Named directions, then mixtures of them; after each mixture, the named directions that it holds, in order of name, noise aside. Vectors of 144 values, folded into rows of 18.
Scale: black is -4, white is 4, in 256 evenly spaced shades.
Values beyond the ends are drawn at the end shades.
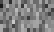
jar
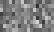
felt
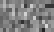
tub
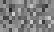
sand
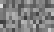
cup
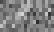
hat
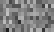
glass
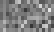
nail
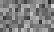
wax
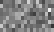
cup, hat, nail.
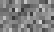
hat, nail, wax.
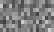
cup.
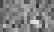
felt, jar, tub.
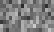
cup, jar.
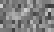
cup, hat, tub.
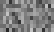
glass.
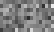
glass, wax.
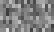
glass.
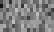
jar.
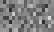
sand.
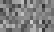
glass, hat, sand.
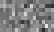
tub.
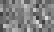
felt.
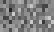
sand.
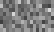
cup, nail, sand.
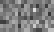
cup, felt, jar.
